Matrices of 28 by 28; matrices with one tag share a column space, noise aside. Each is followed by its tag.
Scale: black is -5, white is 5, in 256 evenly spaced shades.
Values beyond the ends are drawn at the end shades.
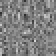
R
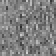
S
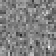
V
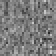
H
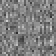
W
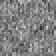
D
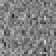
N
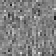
N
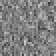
W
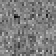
N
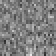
V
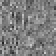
S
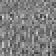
N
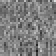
D
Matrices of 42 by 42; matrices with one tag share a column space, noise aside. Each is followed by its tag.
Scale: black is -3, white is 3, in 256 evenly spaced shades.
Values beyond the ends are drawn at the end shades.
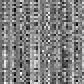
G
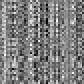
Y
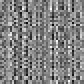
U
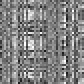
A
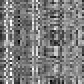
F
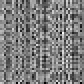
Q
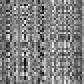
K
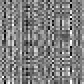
F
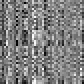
F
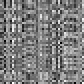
Q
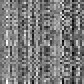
F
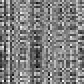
G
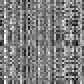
F
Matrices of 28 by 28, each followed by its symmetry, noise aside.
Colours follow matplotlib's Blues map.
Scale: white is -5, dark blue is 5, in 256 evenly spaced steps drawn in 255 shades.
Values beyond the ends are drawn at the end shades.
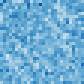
symmetric.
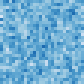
no symmetry.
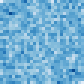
same after a half turn.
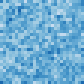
symmetric.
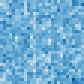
mirrored top to bottom.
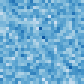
antisymmetric.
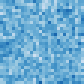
antisymmetric.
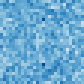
mirrored top to bottom.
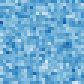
antisymmetric.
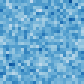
same after a half turn.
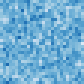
same after a half turn.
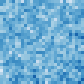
symmetric.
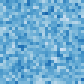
antisymmetric.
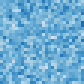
antisymmetric.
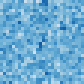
same after a half turn.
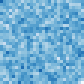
symmetric.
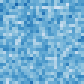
no symmetry.
